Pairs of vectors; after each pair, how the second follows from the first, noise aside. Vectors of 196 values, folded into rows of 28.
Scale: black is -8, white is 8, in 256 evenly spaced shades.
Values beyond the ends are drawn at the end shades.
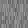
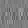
wrapped around, partly zeroed.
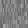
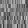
reversed, scaled up.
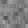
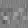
negated, partly zeroed.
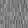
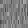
shuffled.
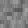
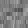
copied.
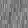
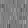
wrapped around, negated, partly zeroed.
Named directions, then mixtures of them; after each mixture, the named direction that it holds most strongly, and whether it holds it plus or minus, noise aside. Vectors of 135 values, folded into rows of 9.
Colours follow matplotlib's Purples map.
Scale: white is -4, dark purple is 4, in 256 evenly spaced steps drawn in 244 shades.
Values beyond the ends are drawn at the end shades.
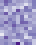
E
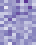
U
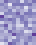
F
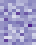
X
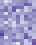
E, minus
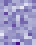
E, plus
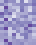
U, minus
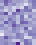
E, plus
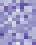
E, minus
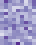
E, plus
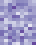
X, minus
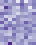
U, minus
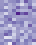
U, plus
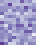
F, minus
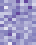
U, plus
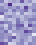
F, minus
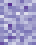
F, minus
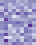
X, plus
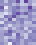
U, plus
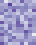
F, minus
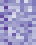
U, minus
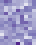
E, plus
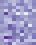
X, minus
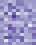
X, minus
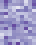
E, plus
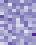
F, plus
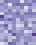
F, plus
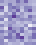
X, minus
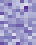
F, minus
